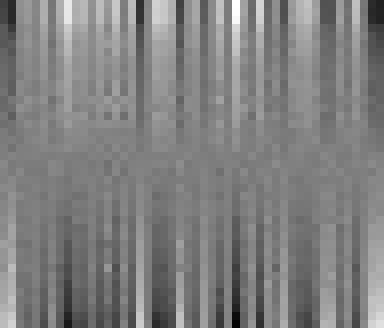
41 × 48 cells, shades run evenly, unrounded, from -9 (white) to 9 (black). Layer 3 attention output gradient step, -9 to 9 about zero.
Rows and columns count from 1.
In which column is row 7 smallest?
30
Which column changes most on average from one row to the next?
14
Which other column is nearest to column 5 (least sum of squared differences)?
27
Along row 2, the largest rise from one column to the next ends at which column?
18
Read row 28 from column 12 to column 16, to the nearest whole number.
0 1 0 2 0
